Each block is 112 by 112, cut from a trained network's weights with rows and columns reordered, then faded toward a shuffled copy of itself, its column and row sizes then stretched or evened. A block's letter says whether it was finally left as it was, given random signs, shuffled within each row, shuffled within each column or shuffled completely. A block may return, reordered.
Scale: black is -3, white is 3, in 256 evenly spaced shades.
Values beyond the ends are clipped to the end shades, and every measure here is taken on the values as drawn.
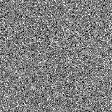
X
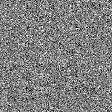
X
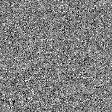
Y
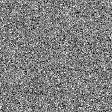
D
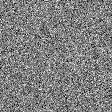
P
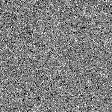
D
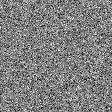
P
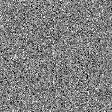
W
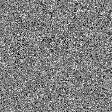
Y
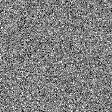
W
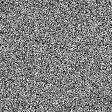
D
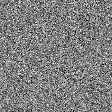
W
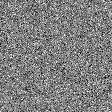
P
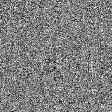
X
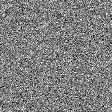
W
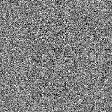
X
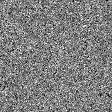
P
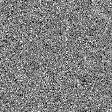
W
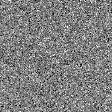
W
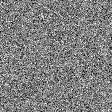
P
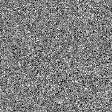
Y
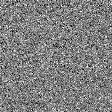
D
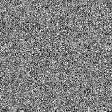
X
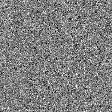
W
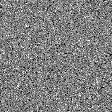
D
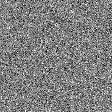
W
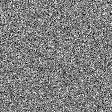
P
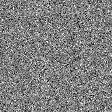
P
